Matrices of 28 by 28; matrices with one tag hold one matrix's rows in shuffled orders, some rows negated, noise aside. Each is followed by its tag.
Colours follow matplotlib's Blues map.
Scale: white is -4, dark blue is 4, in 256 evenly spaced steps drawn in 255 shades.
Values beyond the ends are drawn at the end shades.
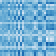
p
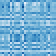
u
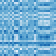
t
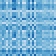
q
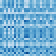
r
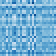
q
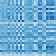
p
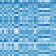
t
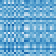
r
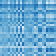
p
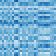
t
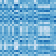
t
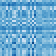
q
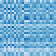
r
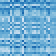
u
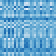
r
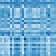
u
